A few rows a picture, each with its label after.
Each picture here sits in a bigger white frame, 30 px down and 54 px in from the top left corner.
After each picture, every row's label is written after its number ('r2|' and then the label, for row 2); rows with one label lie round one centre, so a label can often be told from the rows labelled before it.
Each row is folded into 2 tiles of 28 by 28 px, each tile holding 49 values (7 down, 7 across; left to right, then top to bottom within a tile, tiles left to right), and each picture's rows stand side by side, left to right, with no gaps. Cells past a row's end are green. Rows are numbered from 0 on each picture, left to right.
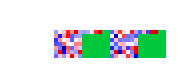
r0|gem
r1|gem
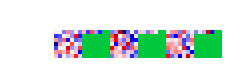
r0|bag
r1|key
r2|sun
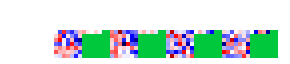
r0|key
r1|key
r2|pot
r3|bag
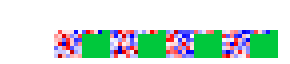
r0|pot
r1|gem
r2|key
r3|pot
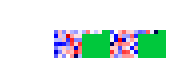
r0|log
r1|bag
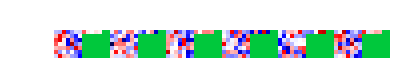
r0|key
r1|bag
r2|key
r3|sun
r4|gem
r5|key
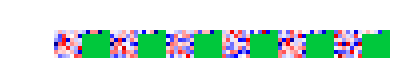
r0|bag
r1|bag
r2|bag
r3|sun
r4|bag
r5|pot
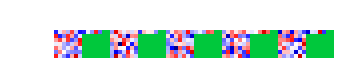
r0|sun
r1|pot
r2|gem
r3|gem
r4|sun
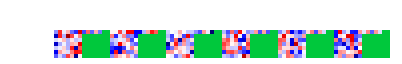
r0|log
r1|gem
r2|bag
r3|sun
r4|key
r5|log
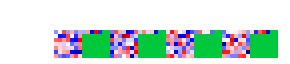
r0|sun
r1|log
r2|pot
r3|bag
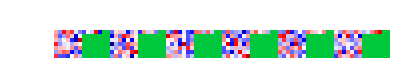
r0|sun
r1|log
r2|key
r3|pot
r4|key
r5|gem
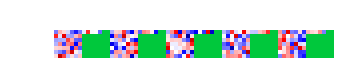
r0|pot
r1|log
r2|sun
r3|gem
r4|key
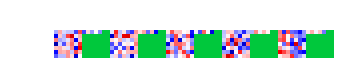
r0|log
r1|log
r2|bag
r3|pot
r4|key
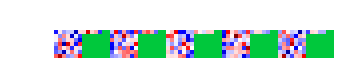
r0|pot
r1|log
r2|key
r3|log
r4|pot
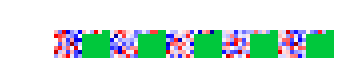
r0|key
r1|gem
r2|bag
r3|pot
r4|key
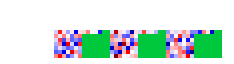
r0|pot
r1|pot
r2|bag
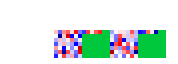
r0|gem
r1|bag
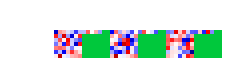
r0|pot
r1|pot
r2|sun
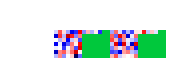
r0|log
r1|pot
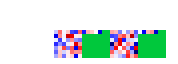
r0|log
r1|bag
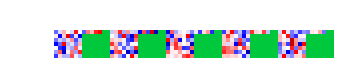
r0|gem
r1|sun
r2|bag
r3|key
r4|pot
